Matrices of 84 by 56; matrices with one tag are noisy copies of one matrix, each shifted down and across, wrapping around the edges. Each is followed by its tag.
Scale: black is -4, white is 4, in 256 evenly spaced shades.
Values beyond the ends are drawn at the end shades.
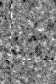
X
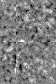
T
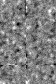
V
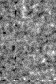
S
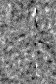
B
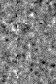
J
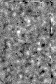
V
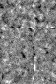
X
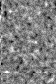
T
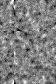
B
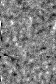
B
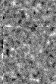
T
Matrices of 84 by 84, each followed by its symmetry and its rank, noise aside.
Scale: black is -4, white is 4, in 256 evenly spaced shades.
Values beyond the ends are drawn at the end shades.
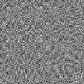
symmetric, rank seven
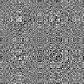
symmetric, rank six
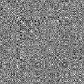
symmetric, rank eight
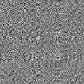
symmetric, rank eight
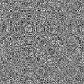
symmetric, rank seven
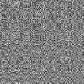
no symmetry, rank seven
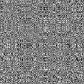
antisymmetric, rank six
